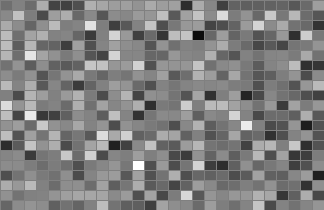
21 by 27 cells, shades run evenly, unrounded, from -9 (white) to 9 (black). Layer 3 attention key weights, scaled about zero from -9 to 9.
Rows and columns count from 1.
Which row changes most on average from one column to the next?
4
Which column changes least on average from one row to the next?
20
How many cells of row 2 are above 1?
7
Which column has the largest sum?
27
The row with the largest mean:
18
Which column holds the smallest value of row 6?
3
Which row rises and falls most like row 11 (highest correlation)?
5
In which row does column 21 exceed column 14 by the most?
10
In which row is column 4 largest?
12
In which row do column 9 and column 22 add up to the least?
21
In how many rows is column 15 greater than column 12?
11
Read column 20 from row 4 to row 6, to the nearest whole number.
2 0 3
